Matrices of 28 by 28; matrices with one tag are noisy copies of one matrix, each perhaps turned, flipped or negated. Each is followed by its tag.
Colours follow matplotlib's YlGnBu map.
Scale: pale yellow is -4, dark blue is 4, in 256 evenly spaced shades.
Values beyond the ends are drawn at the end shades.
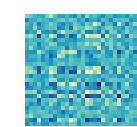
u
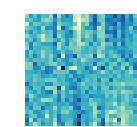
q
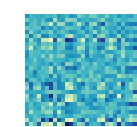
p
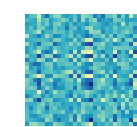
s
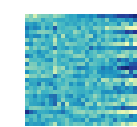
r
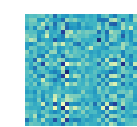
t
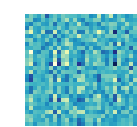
u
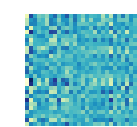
p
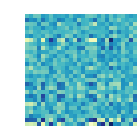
p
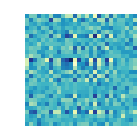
s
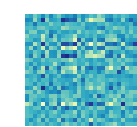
u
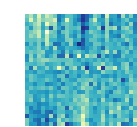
q
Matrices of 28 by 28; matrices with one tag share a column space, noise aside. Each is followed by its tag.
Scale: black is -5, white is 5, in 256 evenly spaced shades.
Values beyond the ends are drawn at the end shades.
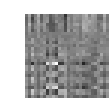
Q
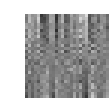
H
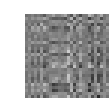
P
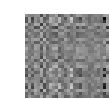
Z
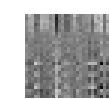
Q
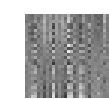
H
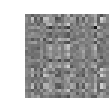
Z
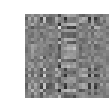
Z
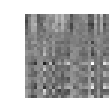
Q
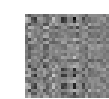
Z
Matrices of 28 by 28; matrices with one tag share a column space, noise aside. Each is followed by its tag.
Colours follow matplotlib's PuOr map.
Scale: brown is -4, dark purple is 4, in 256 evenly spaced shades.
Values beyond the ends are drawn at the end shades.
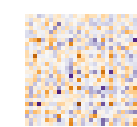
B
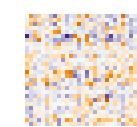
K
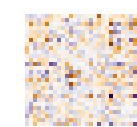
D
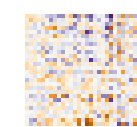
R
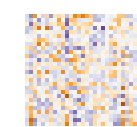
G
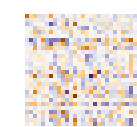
B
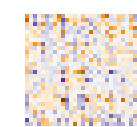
R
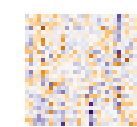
G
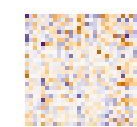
K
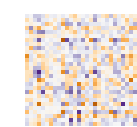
B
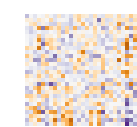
G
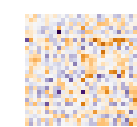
B
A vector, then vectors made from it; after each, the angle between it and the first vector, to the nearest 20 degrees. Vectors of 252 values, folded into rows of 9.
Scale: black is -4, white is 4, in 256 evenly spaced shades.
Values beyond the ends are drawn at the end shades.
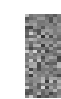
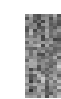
60 degrees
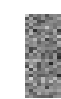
60 degrees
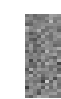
140 degrees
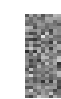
140 degrees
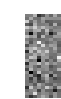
120 degrees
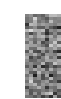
100 degrees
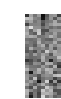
120 degrees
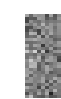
40 degrees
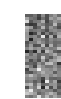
140 degrees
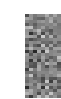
160 degrees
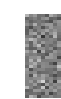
40 degrees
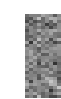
80 degrees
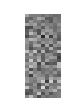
20 degrees
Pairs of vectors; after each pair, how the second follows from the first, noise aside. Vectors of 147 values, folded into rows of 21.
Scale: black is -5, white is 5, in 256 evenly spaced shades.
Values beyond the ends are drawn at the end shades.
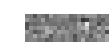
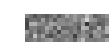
sign-scrambled.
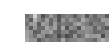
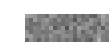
reversed, shrunk.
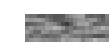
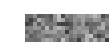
sign-scrambled.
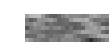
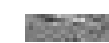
wrapped around, partly zeroed.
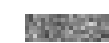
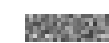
sign-scrambled.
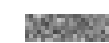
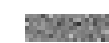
reversed, partly zeroed.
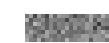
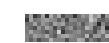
sign-scrambled.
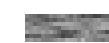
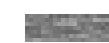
reversed, negated, shrunk.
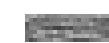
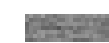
shrunk.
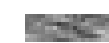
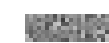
sign-scrambled.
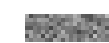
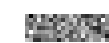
wrapped around, scaled up.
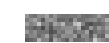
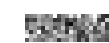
wrapped around, scaled up.
